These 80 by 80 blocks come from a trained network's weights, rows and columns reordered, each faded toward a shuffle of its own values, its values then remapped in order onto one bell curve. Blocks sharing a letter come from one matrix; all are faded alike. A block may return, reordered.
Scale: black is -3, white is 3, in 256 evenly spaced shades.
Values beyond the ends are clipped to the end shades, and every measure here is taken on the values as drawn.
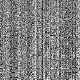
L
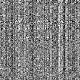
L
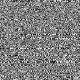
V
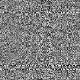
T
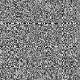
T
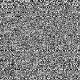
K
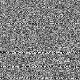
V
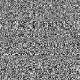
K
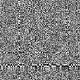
T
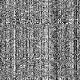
L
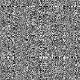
T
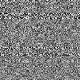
V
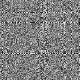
T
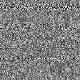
V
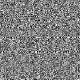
K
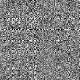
T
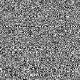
K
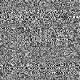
K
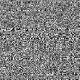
K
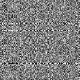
T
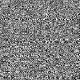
K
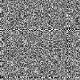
T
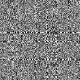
T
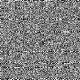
K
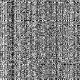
L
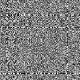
T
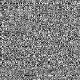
K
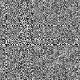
T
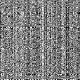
L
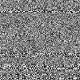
V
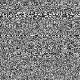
V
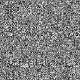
K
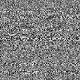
K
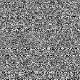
V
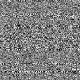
K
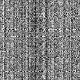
L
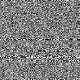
V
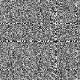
T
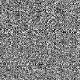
K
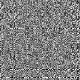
T
